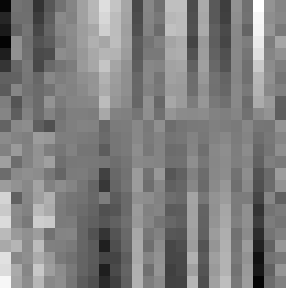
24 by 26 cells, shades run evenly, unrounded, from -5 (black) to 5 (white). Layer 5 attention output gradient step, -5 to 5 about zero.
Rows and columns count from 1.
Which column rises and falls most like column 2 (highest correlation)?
23
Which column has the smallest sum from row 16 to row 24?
24
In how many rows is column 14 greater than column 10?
14
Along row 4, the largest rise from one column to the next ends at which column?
2
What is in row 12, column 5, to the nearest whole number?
1
